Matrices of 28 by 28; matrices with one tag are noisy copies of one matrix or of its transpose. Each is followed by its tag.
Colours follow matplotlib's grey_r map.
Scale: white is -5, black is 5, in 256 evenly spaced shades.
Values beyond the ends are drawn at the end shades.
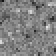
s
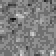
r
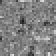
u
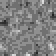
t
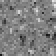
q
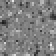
t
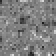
u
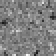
t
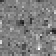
u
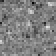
s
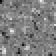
s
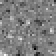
q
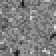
t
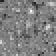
s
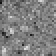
s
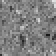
q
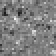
r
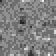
u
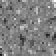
q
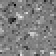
r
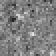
r
